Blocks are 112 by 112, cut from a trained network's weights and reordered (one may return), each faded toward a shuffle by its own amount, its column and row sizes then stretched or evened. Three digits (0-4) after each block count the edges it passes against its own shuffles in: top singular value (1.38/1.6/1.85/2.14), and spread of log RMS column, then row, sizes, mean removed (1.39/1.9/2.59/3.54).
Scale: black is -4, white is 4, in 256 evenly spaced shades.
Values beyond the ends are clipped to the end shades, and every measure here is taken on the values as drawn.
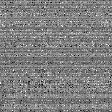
4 1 2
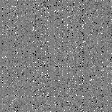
0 3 1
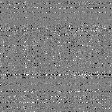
2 2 4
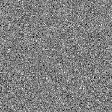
1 1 1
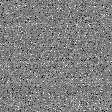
0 0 0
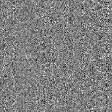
2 3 0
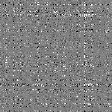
2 3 4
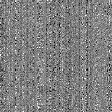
3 3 0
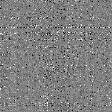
1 2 3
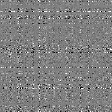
1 3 4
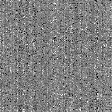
2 2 1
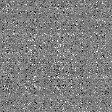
1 2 1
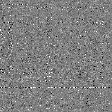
1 2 2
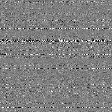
3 1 4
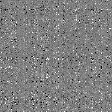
0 3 2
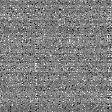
3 2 0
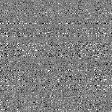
1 2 4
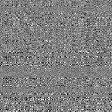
4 1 4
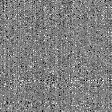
2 0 2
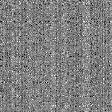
3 1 2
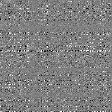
2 3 4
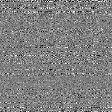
3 0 4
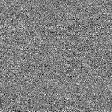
2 0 2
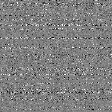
0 1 4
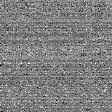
3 1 1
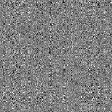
3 3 2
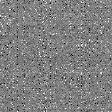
1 3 0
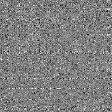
3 2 3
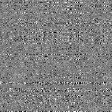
3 2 4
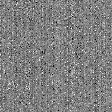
2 2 0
